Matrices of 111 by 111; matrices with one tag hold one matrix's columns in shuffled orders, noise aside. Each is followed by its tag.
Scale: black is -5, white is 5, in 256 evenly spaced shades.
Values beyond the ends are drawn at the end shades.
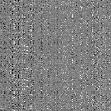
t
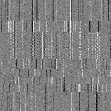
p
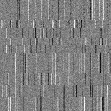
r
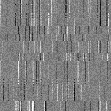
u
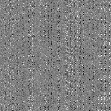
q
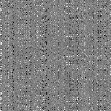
q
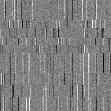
r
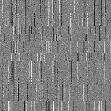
u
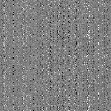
q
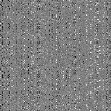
t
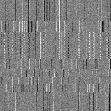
p
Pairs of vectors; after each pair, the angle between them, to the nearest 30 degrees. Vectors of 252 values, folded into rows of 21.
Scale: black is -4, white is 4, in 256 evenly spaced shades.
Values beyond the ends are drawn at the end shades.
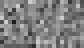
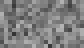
90 degrees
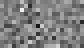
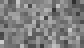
60 degrees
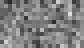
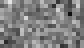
150 degrees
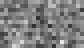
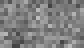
150 degrees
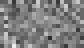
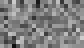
150 degrees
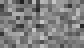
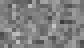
60 degrees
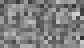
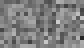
30 degrees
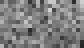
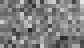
30 degrees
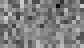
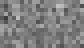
150 degrees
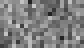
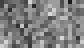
150 degrees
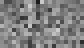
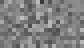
150 degrees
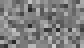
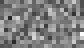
90 degrees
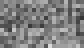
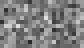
120 degrees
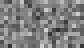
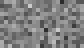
150 degrees
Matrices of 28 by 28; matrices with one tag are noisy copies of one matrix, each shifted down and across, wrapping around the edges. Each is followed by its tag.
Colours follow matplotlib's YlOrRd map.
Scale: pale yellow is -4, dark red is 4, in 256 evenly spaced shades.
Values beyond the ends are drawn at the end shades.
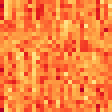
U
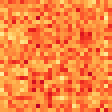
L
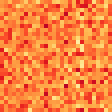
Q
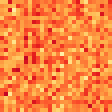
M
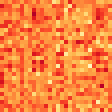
L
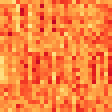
U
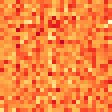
Q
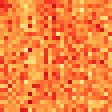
M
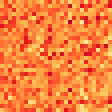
Q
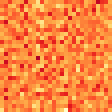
Q
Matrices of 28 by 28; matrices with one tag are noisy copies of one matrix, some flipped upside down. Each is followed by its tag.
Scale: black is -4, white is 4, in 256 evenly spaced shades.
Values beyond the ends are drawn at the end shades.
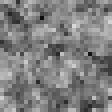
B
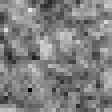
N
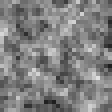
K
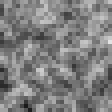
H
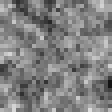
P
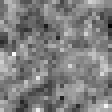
P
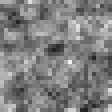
B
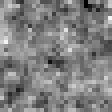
B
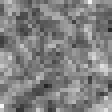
P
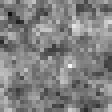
B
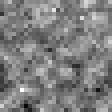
H
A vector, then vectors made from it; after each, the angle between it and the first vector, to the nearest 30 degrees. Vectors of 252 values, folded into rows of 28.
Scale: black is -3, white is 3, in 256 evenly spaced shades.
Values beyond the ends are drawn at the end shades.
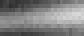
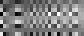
60 degrees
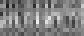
60 degrees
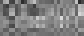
60 degrees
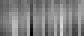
60 degrees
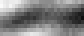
150 degrees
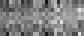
60 degrees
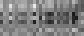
120 degrees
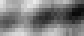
150 degrees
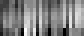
60 degrees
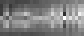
30 degrees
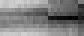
150 degrees
